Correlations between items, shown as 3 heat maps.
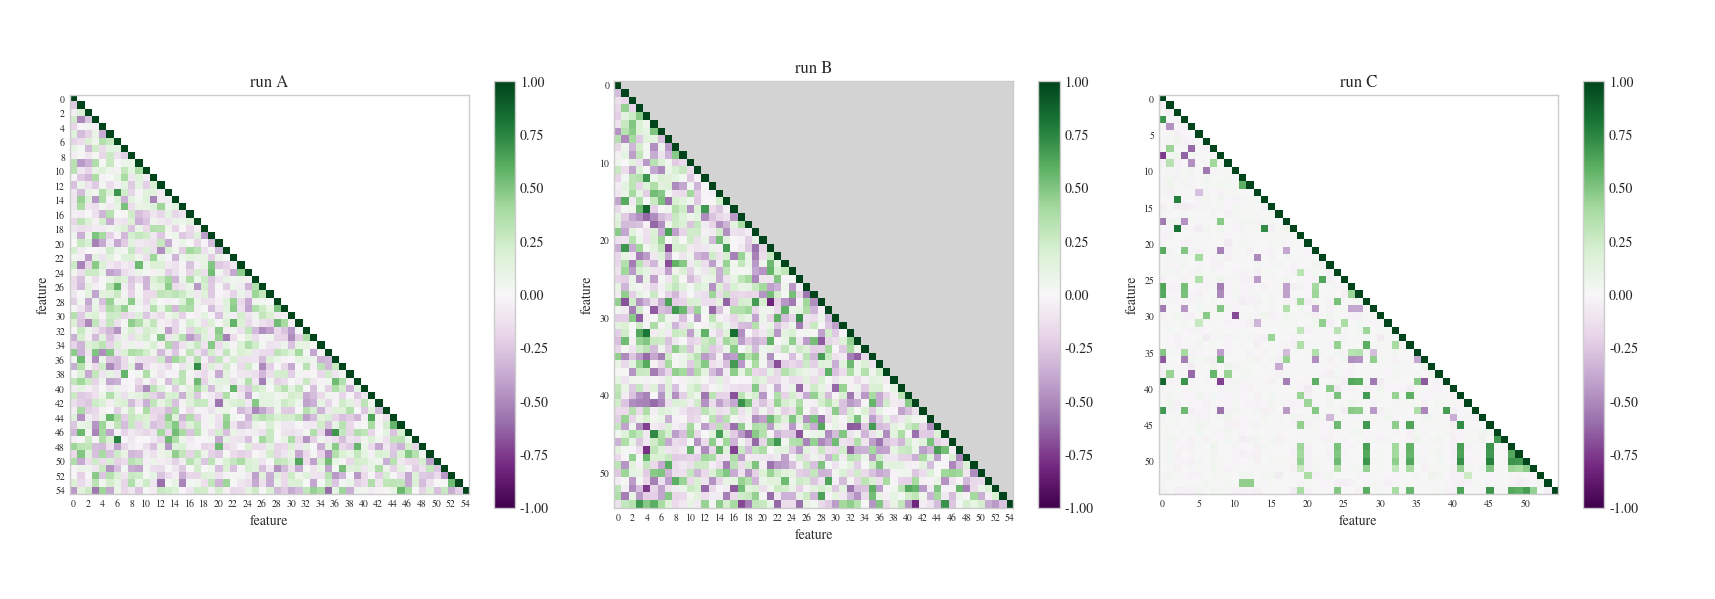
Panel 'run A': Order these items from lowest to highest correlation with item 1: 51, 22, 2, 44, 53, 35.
44, 35, 53, 22, 51, 2
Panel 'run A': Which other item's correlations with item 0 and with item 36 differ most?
46
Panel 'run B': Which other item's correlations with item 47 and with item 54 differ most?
4
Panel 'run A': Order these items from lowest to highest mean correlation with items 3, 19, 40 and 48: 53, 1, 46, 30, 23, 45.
45, 1, 46, 53, 30, 23
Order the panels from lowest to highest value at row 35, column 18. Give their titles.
run A, run C, run B
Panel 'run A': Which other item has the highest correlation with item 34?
19
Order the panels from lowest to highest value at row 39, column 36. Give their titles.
run C, run B, run A
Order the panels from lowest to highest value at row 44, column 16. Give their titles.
run B, run C, run A
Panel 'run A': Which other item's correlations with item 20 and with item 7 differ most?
38
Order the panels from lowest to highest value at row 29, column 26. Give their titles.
run C, run A, run B
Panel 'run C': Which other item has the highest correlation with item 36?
8
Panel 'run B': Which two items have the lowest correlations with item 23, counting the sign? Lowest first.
7, 2
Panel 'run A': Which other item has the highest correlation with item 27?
25
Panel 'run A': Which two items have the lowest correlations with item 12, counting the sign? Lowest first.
53, 21
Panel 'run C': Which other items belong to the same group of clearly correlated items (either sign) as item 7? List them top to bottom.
1, 4, 9, 38
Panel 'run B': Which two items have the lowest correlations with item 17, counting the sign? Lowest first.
54, 4
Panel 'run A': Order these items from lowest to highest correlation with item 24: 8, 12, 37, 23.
8, 12, 37, 23
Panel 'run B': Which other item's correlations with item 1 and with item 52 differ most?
35
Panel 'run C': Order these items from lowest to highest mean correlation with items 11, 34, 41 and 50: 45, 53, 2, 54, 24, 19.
2, 53, 19, 24, 54, 45
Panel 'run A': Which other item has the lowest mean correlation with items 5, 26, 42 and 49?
32
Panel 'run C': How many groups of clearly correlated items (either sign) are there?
12
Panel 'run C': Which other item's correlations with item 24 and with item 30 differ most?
10
